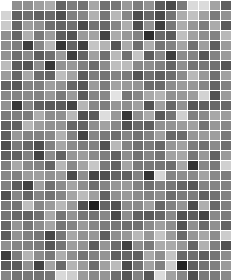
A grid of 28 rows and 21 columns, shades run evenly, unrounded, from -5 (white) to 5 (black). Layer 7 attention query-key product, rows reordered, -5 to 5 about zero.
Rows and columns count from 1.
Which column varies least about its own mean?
20
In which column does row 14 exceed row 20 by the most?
8
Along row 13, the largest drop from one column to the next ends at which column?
3
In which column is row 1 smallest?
1
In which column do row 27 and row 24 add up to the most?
17
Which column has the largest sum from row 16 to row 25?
18
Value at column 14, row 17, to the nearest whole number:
0
